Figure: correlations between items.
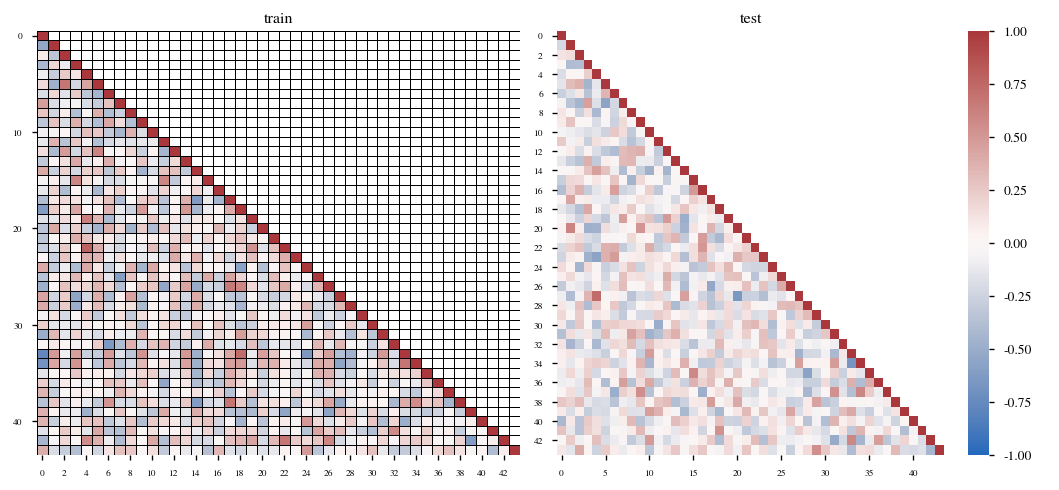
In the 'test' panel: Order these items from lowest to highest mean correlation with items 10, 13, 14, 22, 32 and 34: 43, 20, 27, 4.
20, 4, 43, 27
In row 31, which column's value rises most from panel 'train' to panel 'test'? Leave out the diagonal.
40
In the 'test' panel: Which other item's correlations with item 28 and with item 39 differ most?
33
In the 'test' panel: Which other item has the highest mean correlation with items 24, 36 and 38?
17
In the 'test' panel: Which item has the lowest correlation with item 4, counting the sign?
23
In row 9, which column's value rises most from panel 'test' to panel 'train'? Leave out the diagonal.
33
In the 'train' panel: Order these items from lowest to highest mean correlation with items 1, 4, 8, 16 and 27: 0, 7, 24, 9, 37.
9, 7, 0, 37, 24
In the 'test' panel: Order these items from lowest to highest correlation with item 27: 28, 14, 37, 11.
37, 11, 28, 14
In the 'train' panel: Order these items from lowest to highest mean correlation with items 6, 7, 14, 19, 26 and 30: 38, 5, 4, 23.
38, 5, 4, 23
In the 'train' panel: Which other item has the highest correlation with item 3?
15
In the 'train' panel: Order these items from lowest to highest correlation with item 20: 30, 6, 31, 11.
30, 31, 11, 6
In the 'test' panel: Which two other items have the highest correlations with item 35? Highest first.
15, 36
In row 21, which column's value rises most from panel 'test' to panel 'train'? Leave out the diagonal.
18
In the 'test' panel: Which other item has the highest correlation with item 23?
6
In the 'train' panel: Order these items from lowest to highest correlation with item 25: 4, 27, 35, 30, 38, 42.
27, 30, 4, 38, 42, 35
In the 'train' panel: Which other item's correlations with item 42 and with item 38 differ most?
19
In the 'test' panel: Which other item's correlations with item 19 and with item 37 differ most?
34
